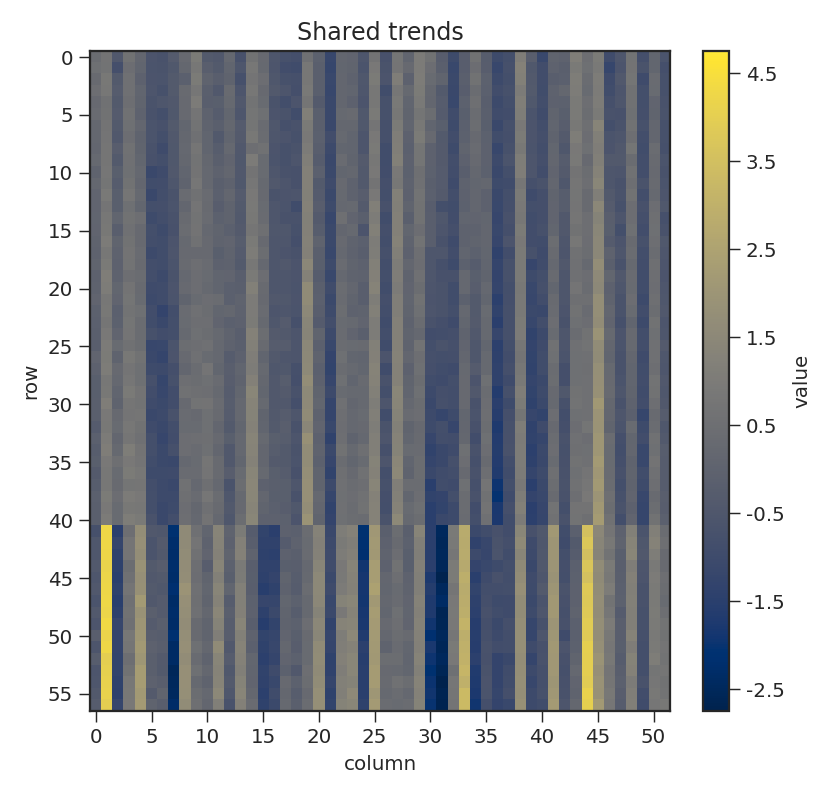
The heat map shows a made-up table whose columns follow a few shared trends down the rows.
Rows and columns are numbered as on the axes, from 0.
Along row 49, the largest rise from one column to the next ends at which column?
1
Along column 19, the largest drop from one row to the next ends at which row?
41
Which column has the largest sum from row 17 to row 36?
45
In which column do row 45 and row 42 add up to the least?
31
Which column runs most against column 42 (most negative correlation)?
46
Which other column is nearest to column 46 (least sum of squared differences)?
13
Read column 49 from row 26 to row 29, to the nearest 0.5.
-1 -1 -1 -1
